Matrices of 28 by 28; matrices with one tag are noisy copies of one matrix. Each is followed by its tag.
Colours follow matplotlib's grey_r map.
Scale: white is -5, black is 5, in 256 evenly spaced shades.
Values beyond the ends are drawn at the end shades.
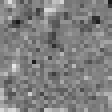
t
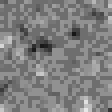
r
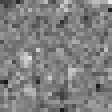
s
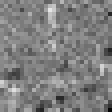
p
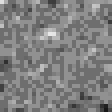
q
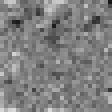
t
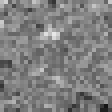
q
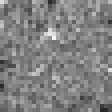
q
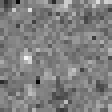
s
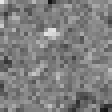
q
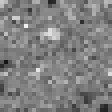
q
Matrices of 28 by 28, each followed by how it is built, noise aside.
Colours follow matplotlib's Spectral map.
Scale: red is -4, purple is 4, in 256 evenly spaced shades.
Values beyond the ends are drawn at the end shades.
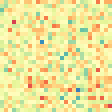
blocks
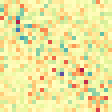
banded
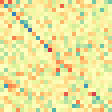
diagonal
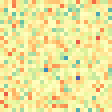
blocks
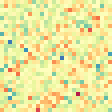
Hankel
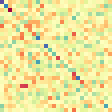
diagonal
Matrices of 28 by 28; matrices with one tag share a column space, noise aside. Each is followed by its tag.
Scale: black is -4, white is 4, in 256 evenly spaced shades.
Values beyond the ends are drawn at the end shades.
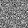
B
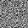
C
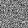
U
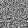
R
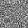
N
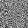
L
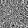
N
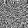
N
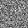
U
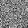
R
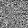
B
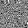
N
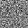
U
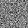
L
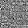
R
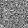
B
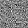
U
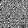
R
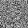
N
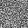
L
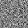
U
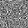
B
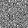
R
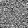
R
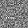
B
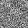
C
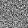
U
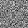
U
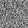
C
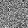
R
